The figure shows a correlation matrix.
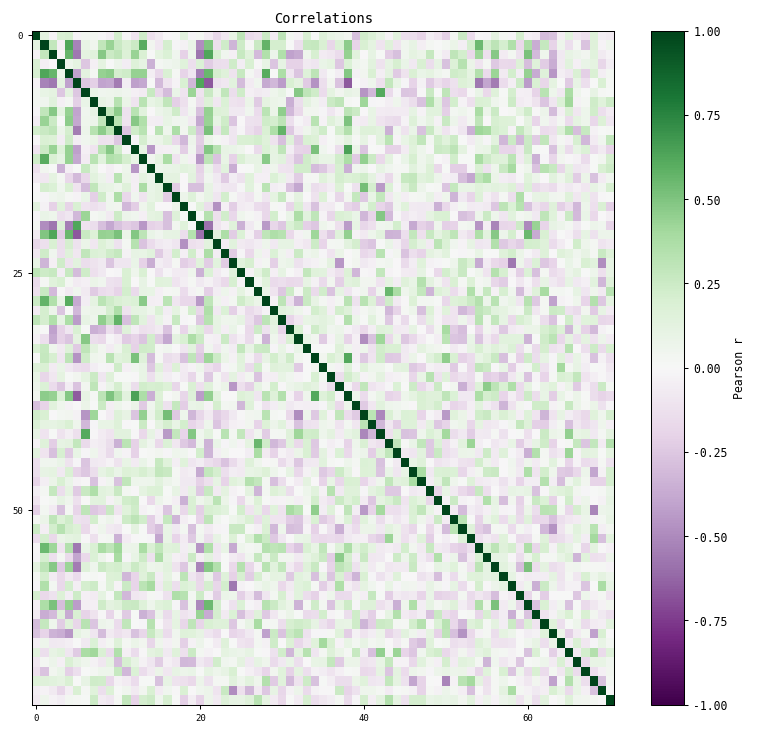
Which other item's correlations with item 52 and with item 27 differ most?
62
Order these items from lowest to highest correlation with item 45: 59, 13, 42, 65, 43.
42, 65, 59, 43, 13
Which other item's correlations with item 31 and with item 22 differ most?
2
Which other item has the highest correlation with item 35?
64
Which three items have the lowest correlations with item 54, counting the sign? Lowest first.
5, 20, 24
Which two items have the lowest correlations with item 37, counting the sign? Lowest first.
24, 52
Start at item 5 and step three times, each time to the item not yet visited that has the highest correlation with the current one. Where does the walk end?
44
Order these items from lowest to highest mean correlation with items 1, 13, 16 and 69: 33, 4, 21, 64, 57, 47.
47, 64, 33, 57, 21, 4
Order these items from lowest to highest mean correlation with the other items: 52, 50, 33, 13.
52, 50, 33, 13
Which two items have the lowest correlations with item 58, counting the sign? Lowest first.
24, 61
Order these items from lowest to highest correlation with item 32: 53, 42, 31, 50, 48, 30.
30, 48, 53, 31, 50, 42
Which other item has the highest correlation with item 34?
38
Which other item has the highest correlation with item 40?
16
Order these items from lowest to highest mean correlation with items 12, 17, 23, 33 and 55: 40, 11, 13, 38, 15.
40, 11, 15, 13, 38
